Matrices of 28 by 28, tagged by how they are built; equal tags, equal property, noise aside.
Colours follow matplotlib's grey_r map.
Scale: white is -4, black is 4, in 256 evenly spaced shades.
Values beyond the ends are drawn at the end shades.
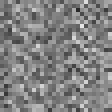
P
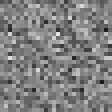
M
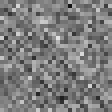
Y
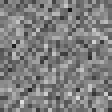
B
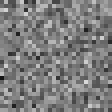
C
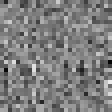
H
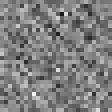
Y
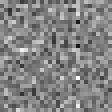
H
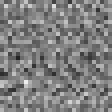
M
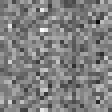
P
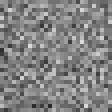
P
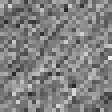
B
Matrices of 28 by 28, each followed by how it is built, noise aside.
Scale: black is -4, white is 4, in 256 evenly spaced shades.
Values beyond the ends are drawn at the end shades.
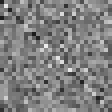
diagonal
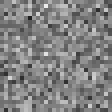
repeating rows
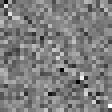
banded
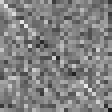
diagonal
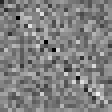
banded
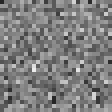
repeating columns
